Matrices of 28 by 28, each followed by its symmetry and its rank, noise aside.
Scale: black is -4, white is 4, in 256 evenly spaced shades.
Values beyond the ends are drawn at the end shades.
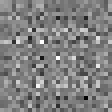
no symmetry, rank four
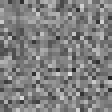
antisymmetric, rank eight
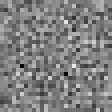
antisymmetric, rank eight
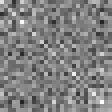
symmetric, rank four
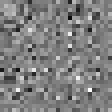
symmetric, rank four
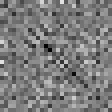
symmetric, rank six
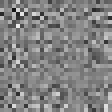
no symmetry, rank four
